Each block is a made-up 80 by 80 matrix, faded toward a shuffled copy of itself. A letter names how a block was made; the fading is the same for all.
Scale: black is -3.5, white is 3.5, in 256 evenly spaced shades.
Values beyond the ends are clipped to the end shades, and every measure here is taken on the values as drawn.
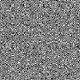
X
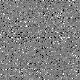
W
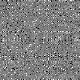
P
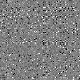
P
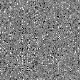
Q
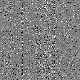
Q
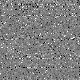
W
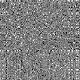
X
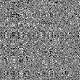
X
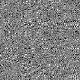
X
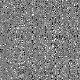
Q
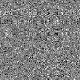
X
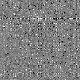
P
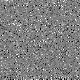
W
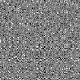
X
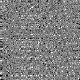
X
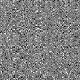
X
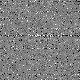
W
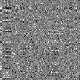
X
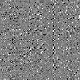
P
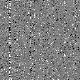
Q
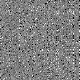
Q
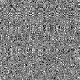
X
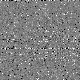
W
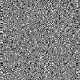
X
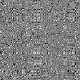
P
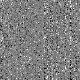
Q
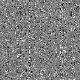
Q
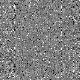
Q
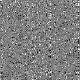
Q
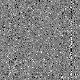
Q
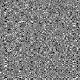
X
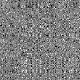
X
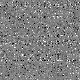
W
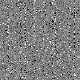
Q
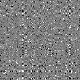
P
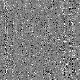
Q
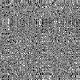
X
